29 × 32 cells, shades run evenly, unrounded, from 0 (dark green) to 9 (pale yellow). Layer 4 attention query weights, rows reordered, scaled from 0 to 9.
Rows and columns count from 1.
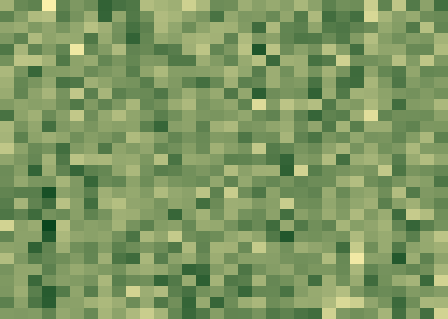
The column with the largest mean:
27
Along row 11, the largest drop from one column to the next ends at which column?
28
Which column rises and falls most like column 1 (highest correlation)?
16
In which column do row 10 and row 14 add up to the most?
19
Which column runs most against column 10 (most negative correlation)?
18
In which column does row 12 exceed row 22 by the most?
21
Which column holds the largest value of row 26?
32
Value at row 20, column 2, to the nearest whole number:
3
